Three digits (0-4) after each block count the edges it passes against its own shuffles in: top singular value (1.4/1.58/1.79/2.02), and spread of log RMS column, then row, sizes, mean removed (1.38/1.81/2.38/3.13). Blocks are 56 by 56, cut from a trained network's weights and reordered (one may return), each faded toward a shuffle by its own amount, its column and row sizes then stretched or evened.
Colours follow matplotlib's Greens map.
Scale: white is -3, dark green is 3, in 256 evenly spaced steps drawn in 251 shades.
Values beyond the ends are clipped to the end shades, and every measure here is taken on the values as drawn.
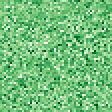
0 1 1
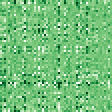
3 4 3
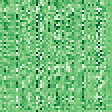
4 4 1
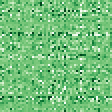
1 3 4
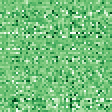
2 2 4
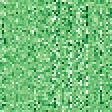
0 4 0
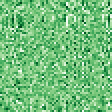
4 3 1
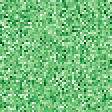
0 2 1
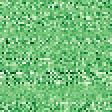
2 0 4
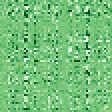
2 4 3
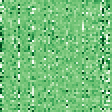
3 4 1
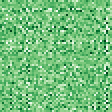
4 2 3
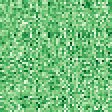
3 2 1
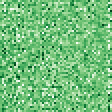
0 3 0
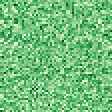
2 0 1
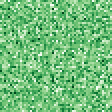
1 2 1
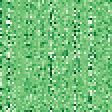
1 4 1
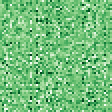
1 3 2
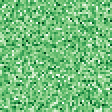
0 0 1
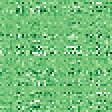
2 3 4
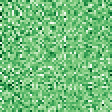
3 3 1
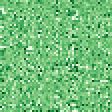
1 3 2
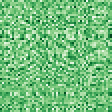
4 0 3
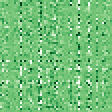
2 4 2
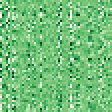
4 4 2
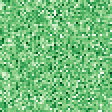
1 2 0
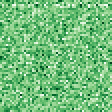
2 0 1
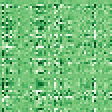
4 4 4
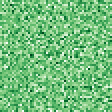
2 0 2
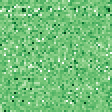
0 1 2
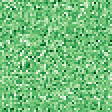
1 0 2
